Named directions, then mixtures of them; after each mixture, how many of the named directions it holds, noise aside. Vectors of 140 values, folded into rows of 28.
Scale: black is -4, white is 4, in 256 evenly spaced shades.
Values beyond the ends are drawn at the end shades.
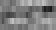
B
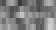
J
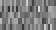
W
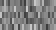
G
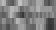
one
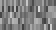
one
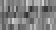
three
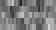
one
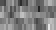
two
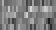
four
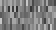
one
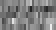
three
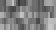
one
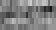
one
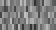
one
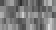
one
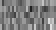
four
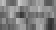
one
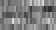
two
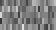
two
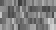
three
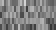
two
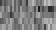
three
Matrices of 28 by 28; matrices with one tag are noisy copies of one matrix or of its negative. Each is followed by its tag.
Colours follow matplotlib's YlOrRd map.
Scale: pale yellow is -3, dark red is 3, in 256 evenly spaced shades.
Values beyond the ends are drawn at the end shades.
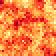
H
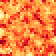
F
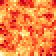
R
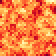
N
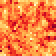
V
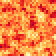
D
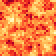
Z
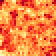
R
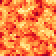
N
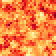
D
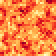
N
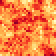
H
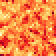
F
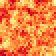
R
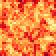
V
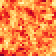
R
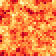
R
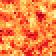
D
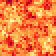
Z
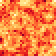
R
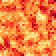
D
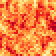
V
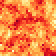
H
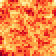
R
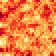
F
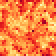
V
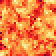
N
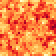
V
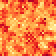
V
